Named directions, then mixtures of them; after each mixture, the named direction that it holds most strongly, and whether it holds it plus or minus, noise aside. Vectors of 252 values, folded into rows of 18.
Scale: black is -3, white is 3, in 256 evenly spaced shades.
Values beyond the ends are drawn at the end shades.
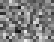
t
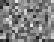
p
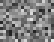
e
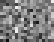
p, plus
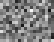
p, minus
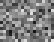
e, plus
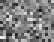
e, plus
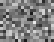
e, minus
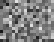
p, plus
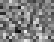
t, plus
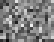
p, plus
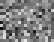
e, plus
